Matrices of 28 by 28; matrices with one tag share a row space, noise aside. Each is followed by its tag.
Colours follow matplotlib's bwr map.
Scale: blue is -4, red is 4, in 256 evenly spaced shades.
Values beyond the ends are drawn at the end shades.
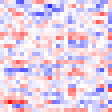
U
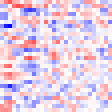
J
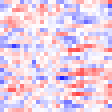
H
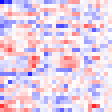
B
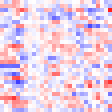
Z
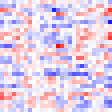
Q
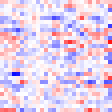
Z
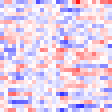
H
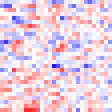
J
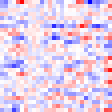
Z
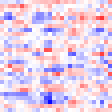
U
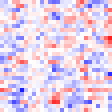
Z
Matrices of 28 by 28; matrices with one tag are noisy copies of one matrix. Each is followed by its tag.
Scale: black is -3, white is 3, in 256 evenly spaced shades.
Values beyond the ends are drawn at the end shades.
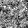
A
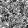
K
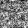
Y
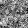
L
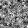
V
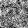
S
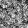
V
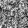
A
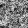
L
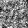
A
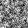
K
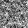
Y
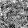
S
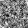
K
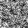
K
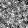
V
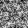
Y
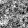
L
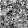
S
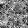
L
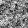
L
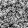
S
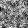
A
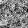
L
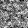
Y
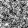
K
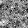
L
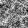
L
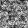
Y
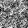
A
